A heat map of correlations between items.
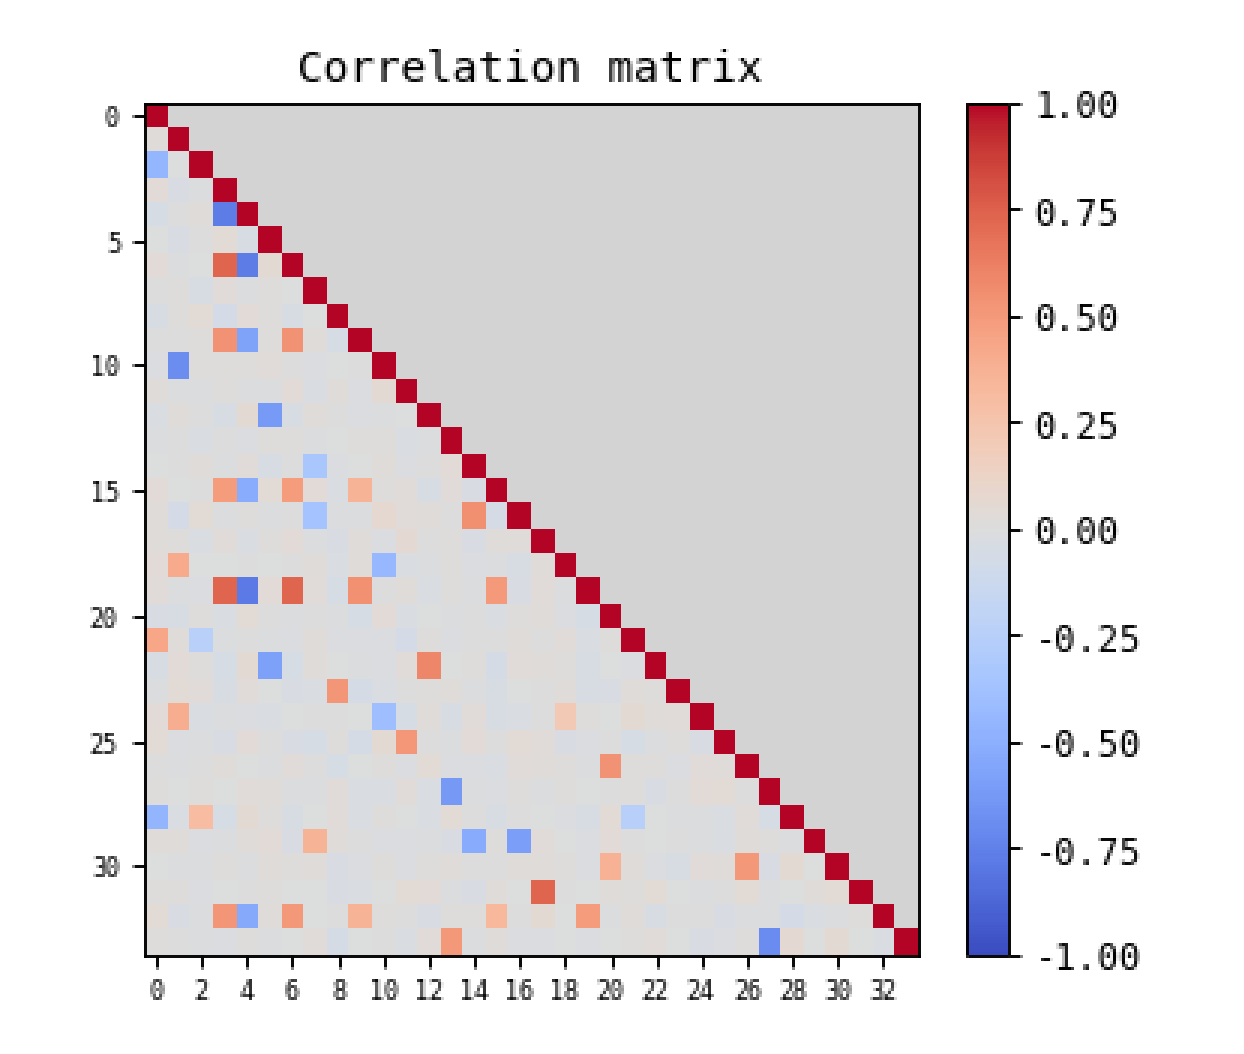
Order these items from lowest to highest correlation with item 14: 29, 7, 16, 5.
29, 7, 5, 16
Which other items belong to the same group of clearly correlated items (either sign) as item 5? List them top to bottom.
12, 22
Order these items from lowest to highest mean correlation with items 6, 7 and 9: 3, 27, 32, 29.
27, 29, 32, 3
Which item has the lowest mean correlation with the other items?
4
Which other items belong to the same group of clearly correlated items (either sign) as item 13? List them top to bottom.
27, 33
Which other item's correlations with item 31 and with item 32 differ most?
17
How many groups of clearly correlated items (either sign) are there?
10
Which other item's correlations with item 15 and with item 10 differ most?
1
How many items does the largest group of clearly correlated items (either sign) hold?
7
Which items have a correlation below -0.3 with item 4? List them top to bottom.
3, 6, 9, 15, 19, 32
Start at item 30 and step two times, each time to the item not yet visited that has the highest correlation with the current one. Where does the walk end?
20
